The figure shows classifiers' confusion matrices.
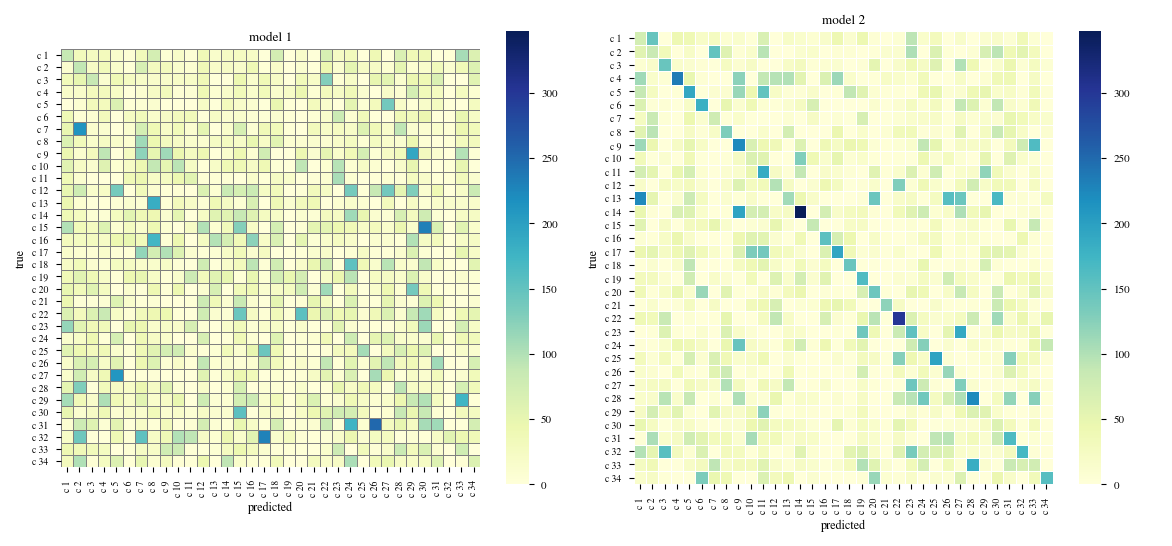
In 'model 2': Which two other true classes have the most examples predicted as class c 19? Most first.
c 23, c 33
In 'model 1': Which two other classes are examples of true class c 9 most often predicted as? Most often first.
c 29, c 7
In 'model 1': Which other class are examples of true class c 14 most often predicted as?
c 24
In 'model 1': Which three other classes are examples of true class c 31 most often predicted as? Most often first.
c 26, c 24, c 30
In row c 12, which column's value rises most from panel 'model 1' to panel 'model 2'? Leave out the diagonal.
c 22
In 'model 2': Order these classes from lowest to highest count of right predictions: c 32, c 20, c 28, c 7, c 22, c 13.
c 7, c 13, c 20, c 32, c 28, c 22
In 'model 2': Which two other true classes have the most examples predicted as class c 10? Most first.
c 17, c 31
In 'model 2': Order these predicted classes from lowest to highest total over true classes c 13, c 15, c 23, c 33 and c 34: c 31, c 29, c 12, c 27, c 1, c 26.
c 29, c 12, c 31, c 26, c 1, c 27
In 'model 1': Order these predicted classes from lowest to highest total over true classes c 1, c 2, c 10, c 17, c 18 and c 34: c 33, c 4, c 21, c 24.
c 21, c 4, c 33, c 24
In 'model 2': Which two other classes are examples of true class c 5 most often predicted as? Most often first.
c 11, c 9
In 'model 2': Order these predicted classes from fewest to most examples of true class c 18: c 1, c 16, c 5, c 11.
c 1, c 16, c 11, c 5
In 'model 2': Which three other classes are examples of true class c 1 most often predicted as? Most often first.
c 2, c 23, c 11
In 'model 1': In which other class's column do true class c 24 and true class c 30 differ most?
c 15
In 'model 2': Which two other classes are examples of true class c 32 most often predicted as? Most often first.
c 3, c 23
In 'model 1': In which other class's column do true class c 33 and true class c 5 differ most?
c 27
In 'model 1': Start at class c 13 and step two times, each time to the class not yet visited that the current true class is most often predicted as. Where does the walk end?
c 7
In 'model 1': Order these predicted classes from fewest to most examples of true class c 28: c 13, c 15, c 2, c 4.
c 13, c 4, c 15, c 2
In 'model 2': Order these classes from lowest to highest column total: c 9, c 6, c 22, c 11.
c 6, c 22, c 9, c 11
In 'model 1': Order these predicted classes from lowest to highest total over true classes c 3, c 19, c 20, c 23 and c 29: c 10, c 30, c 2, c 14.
c 14, c 10, c 2, c 30
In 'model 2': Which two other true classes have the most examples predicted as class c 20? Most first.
c 13, c 34
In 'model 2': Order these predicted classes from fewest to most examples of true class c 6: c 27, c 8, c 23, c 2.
c 2, c 23, c 8, c 27
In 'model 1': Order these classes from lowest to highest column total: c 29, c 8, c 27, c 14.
c 14, c 27, c 8, c 29
